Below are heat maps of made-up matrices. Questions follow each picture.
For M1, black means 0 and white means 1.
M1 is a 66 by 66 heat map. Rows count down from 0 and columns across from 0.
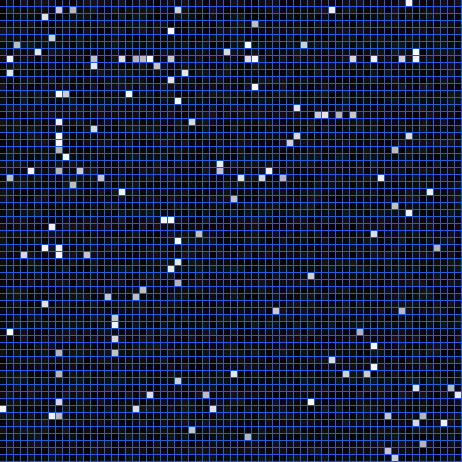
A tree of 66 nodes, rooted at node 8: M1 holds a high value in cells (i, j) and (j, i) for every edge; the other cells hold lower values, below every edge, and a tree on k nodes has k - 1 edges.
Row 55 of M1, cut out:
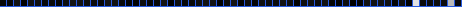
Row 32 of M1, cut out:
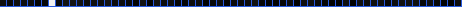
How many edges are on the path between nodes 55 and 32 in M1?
3
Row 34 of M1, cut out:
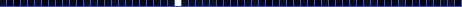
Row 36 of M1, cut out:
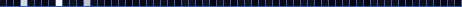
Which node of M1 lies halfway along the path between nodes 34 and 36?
1
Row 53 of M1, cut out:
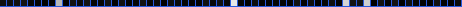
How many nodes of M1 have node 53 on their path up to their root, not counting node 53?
4
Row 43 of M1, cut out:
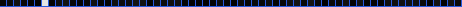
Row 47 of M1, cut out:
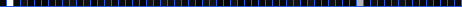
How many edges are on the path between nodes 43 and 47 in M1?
5
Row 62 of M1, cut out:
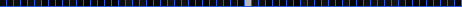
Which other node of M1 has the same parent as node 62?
6
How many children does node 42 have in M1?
1
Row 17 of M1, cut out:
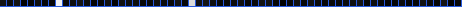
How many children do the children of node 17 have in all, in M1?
1
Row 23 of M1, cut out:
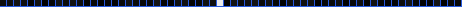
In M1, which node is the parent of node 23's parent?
24
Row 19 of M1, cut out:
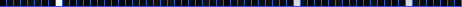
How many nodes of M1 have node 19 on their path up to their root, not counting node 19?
5
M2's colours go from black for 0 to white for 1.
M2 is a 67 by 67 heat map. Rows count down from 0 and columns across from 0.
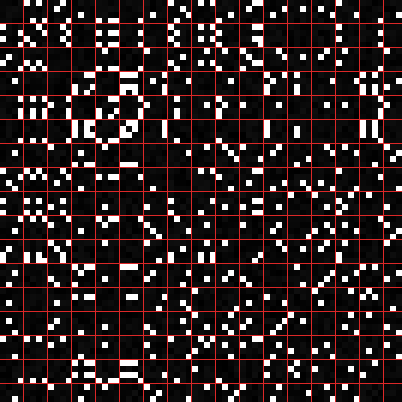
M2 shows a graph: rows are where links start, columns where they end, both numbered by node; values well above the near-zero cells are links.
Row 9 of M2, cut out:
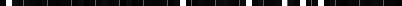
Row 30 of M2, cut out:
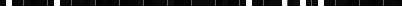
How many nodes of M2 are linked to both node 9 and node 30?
5
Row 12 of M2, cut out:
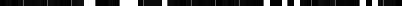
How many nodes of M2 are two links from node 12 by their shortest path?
7
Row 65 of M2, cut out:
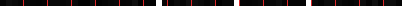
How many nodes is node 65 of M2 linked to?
3
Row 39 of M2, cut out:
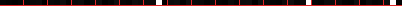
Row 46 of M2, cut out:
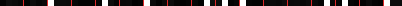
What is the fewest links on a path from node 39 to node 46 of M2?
6
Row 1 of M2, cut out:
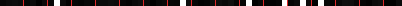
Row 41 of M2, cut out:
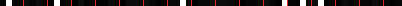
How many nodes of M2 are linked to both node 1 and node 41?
5
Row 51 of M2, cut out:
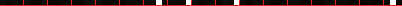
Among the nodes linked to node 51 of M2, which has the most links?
node 31
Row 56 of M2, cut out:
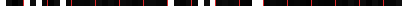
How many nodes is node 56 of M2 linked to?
9
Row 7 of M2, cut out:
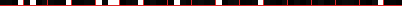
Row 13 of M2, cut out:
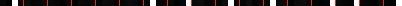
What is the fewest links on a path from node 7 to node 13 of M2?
5
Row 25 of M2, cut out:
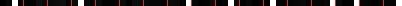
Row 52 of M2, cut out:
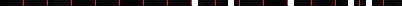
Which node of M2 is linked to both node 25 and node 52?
node 38
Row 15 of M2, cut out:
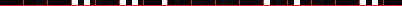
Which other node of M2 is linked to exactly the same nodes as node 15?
node 21
